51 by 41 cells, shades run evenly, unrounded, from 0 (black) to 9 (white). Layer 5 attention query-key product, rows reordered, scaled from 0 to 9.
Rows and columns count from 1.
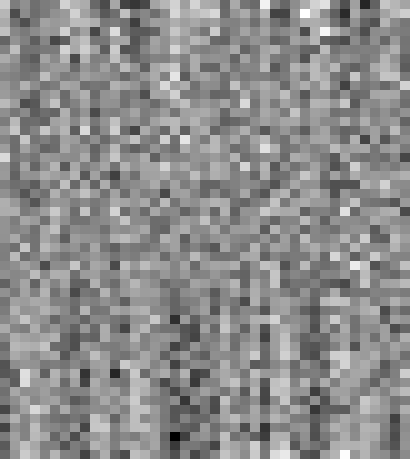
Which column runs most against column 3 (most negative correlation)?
9
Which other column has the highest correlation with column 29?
35
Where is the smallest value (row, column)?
49, 18
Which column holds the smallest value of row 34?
25
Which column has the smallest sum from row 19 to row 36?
33
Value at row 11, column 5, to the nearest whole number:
5
